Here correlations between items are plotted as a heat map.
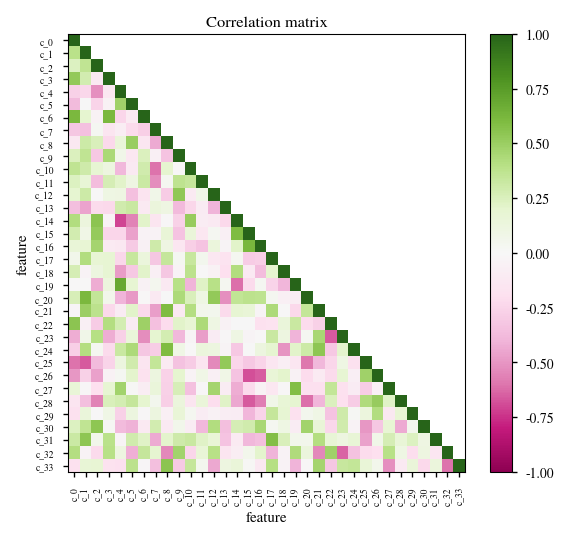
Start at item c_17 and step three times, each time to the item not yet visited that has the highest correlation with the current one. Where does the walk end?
c_20
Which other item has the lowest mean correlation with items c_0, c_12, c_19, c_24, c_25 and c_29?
c_14
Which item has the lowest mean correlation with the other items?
c_25
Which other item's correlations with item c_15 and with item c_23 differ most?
c_26
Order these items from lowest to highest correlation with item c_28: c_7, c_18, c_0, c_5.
c_0, c_7, c_18, c_5
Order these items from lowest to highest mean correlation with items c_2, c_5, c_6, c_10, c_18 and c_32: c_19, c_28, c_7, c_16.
c_7, c_19, c_16, c_28
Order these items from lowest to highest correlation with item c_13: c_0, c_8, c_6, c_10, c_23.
c_0, c_10, c_6, c_23, c_8
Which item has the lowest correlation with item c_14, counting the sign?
c_4
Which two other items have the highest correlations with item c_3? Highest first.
c_6, c_0
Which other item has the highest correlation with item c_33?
c_8
